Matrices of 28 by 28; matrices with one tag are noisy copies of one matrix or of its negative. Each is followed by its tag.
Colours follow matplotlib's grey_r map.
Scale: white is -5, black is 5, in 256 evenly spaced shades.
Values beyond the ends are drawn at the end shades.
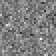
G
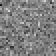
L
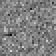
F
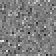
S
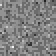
L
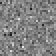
F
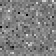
L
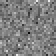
S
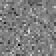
S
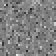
S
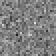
G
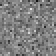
S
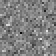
G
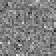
S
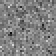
F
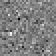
F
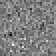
F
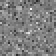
S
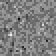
F
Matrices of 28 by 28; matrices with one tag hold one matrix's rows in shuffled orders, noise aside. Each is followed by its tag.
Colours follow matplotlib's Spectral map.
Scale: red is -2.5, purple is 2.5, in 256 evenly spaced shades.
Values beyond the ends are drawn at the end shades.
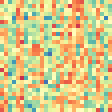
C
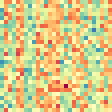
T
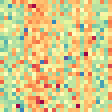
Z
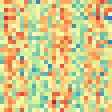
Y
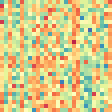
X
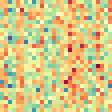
C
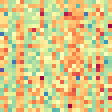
C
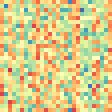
X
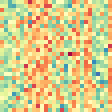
Z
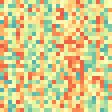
C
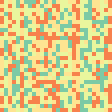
X
